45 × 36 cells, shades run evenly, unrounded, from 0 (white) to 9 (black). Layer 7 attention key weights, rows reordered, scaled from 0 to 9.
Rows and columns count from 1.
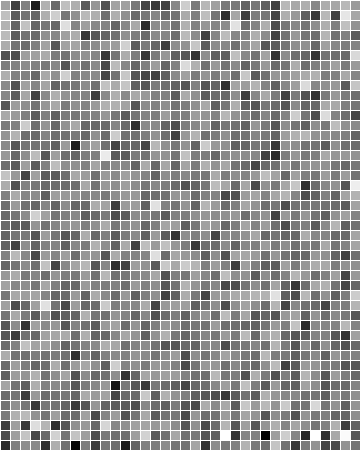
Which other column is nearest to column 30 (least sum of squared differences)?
34
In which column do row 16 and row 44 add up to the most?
27
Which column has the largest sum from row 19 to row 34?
35
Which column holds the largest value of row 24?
18
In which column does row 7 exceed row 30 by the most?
28
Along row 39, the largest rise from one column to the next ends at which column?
12
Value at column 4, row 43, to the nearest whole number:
1
